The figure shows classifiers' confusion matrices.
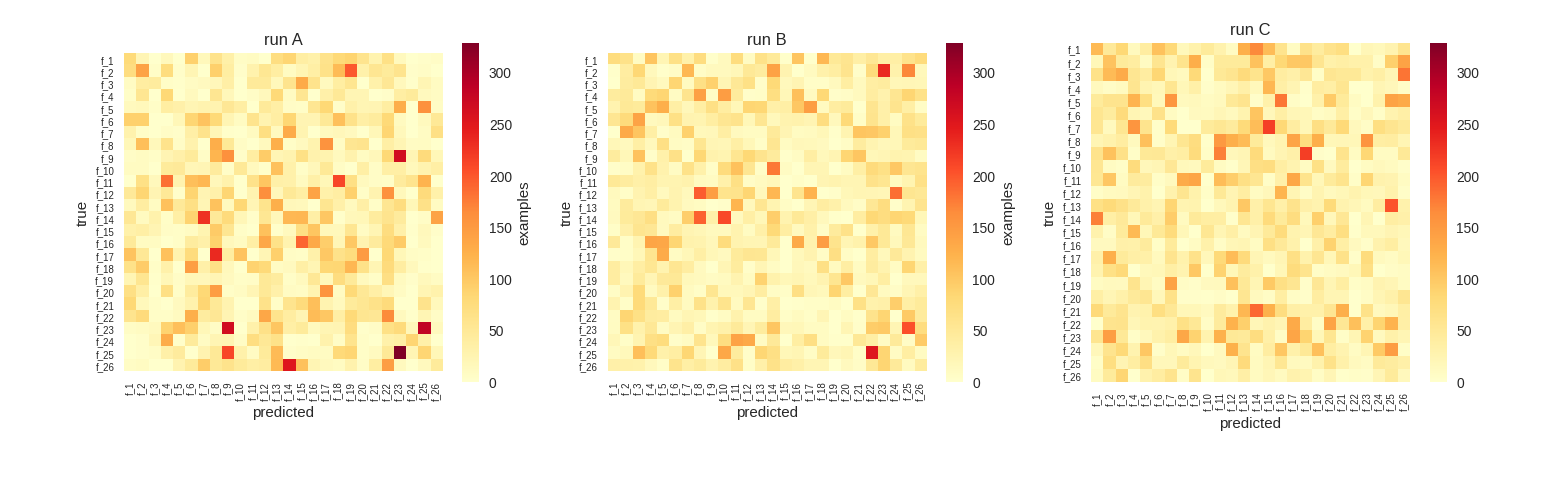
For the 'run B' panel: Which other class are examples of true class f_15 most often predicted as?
f_14
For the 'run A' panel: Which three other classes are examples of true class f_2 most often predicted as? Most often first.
f_19, f_18, f_8
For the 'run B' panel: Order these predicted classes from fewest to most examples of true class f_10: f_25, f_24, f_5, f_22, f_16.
f_16, f_5, f_25, f_22, f_24
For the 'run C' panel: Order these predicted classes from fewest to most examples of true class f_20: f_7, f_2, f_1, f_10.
f_10, f_2, f_1, f_7
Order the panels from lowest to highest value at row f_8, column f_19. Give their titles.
run B, run A, run C
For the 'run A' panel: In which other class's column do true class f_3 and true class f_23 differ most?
f_25
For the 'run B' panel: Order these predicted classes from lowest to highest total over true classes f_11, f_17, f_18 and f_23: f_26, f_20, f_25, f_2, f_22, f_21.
f_21, f_20, f_2, f_26, f_22, f_25
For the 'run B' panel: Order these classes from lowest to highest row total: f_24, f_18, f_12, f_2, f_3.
f_18, f_3, f_24, f_2, f_12
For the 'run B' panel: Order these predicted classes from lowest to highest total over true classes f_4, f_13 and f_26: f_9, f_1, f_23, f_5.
f_9, f_1, f_5, f_23
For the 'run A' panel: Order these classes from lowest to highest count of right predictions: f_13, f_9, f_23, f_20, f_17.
f_20, f_23, f_17, f_13, f_9
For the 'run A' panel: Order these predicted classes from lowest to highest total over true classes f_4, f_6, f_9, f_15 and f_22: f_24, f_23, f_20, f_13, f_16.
f_24, f_20, f_13, f_16, f_23
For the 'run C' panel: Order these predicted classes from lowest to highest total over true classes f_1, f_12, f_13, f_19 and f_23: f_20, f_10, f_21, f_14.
f_10, f_21, f_20, f_14
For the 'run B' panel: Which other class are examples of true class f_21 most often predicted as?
f_24
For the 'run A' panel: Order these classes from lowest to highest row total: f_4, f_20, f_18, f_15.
f_4, f_15, f_20, f_18
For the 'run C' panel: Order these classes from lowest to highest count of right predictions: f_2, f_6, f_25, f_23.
f_25, f_6, f_23, f_2
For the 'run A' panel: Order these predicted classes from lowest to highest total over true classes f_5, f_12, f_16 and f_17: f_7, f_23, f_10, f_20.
f_7, f_10, f_20, f_23
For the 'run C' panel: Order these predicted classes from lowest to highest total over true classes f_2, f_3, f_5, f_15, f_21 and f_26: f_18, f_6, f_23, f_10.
f_10, f_23, f_18, f_6
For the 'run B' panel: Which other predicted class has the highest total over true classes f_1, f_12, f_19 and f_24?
f_8
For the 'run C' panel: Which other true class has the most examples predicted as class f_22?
f_3
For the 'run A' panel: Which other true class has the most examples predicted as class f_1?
f_17
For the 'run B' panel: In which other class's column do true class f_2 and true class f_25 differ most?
f_22
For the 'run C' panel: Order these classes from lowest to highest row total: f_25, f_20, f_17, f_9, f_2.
f_20, f_25, f_17, f_9, f_2
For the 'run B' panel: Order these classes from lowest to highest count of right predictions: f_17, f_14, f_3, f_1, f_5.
f_17, f_3, f_1, f_14, f_5
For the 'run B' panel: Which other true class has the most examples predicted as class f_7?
f_2
